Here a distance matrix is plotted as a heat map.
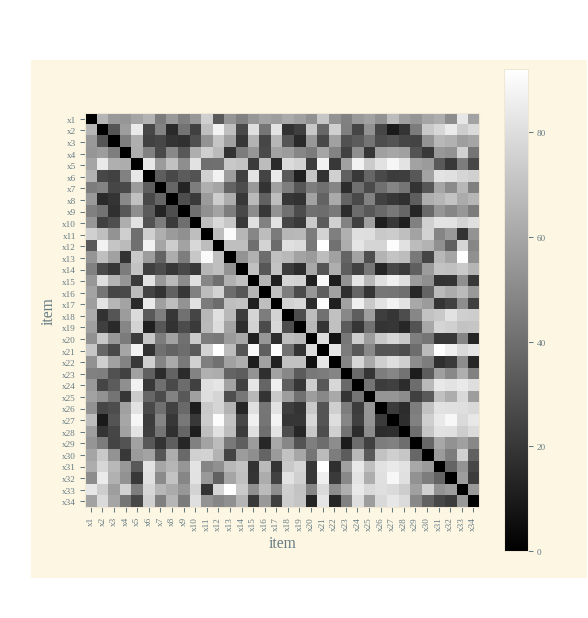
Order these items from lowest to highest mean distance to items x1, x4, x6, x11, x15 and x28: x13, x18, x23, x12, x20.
x23, x20, x18, x13, x12
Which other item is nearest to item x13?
x4
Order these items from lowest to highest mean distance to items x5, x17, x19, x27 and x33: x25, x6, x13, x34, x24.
x34, x6, x24, x25, x13
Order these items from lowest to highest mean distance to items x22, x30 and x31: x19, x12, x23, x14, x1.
x23, x12, x1, x14, x19
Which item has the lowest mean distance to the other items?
x9
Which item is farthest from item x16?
x12
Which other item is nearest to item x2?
x27
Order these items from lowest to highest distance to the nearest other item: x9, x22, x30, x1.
x22, x9, x30, x1
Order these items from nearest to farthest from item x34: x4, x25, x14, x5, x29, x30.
x5, x30, x4, x29, x25, x14
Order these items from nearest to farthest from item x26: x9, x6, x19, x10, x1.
x10, x19, x6, x9, x1
